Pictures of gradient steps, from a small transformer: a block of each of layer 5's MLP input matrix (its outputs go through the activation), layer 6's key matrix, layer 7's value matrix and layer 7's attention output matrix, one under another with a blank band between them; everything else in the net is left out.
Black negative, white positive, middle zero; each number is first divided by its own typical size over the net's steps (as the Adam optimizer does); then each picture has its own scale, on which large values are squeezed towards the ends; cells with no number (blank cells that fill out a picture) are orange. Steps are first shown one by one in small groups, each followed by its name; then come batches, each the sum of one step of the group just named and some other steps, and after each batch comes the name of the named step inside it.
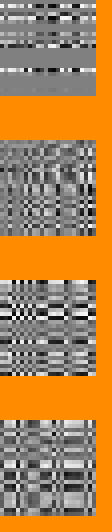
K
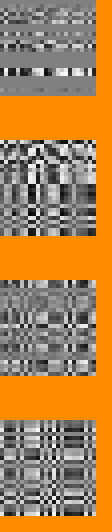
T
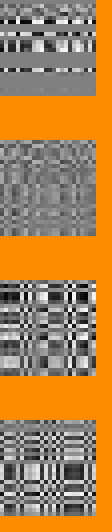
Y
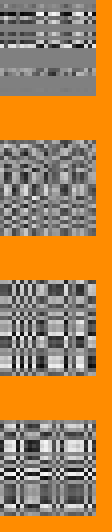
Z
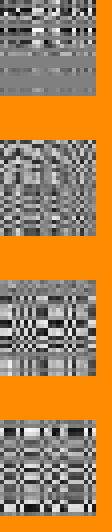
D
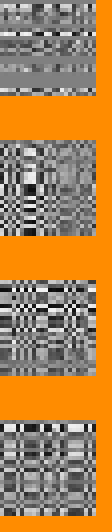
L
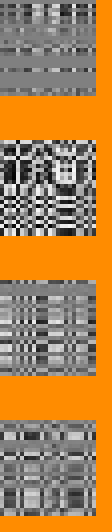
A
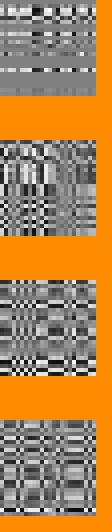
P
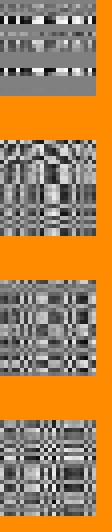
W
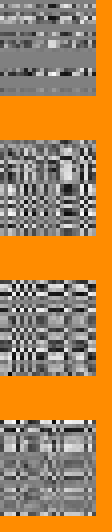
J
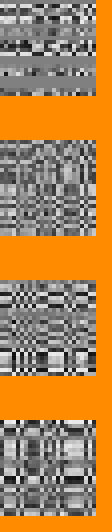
J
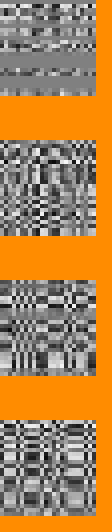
J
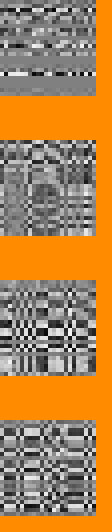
D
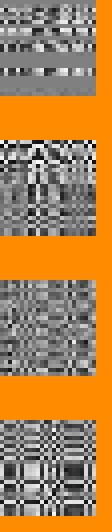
T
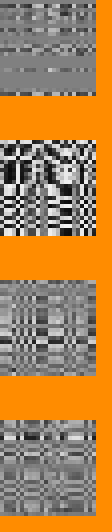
A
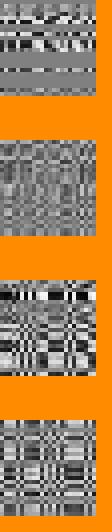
Y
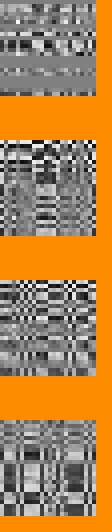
Y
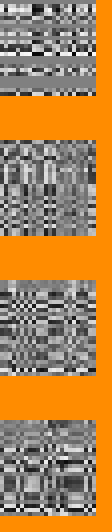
P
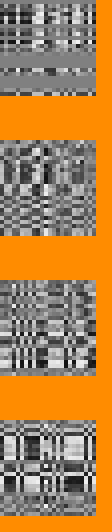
Z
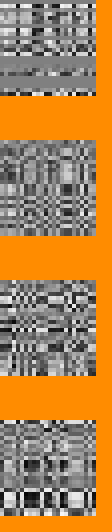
J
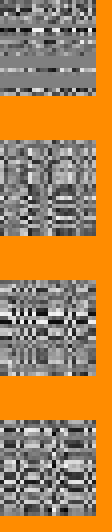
D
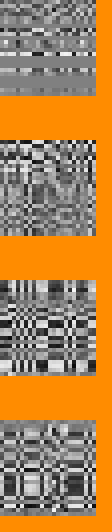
D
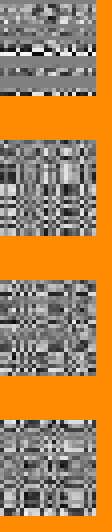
J
